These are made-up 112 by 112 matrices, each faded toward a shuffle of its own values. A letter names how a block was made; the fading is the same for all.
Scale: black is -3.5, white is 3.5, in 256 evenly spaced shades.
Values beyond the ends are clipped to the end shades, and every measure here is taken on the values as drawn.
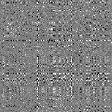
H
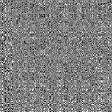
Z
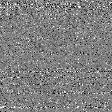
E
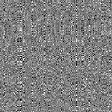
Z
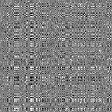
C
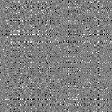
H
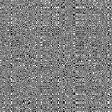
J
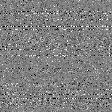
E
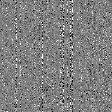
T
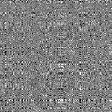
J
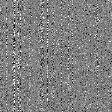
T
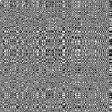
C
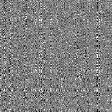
Z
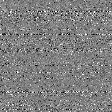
E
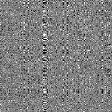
Z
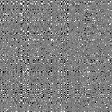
H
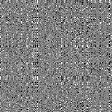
Z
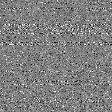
E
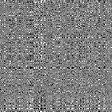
J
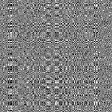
C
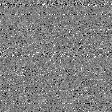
E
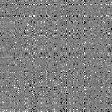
H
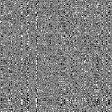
Z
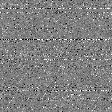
E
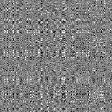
J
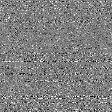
E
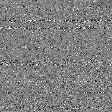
E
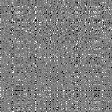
H
